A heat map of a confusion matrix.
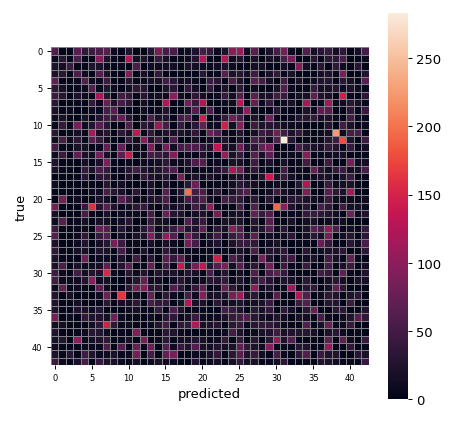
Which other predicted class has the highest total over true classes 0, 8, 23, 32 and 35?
27
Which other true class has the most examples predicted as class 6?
1
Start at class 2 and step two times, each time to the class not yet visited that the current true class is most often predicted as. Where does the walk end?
9
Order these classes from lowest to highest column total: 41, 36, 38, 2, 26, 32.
2, 41, 26, 32, 36, 38
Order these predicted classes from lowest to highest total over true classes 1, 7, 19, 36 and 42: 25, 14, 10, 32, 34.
14, 32, 10, 34, 25
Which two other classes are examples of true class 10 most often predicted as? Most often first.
23, 14
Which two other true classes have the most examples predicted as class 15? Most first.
7, 25
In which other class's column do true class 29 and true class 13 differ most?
20
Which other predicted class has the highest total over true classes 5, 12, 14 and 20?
31
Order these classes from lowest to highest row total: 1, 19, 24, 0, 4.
4, 1, 19, 24, 0
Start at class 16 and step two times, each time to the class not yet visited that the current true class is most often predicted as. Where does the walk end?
37
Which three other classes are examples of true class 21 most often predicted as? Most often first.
30, 5, 31
